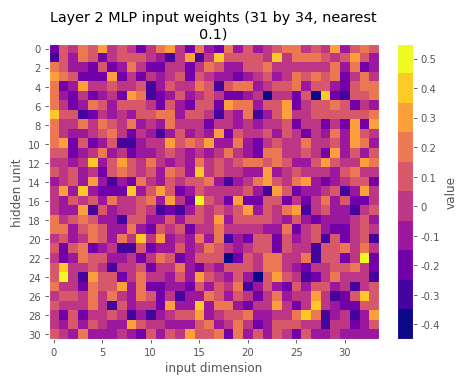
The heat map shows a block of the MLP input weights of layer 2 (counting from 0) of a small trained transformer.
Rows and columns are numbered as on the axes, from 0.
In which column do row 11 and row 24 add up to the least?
21
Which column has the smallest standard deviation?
2
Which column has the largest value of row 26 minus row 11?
32
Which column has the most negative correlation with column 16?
7
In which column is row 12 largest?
4
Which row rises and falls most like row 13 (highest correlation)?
16
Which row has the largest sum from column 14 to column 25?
1
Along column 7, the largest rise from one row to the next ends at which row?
25
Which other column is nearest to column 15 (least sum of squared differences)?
12
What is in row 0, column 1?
0.1
